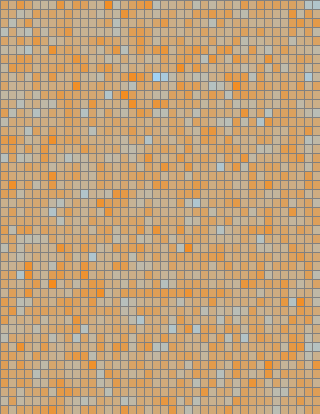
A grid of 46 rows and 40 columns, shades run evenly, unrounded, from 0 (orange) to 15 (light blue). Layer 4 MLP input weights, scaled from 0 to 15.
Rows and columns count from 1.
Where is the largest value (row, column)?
9, 20
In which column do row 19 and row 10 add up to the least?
30
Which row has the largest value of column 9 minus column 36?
18
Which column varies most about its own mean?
7
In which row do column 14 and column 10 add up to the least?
1
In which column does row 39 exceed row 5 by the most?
40
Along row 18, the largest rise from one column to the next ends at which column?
32
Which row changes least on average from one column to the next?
25
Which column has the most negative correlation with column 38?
17
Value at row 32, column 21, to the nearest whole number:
11
